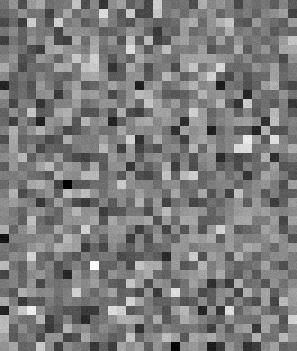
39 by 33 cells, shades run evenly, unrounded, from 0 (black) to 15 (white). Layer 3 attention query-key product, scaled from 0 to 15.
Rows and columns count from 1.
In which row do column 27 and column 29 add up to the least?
15
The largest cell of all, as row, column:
30, 11
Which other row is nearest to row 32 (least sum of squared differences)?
6
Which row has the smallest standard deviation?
4
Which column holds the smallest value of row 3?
3
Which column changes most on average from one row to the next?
16
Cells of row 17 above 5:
29
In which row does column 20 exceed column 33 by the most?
12
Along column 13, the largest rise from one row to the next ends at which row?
35
